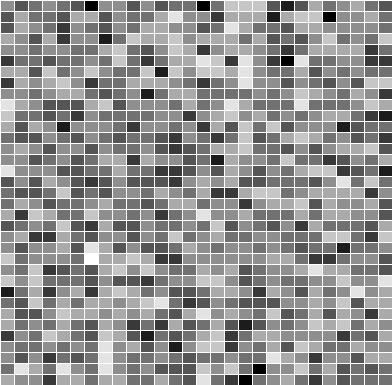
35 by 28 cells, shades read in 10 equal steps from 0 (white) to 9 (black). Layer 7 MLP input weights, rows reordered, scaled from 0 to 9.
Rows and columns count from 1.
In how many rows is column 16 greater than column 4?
11
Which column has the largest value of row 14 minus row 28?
12
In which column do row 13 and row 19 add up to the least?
22
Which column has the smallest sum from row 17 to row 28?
25
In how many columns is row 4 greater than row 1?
10
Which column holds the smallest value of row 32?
8
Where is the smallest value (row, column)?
24, 7
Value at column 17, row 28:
5
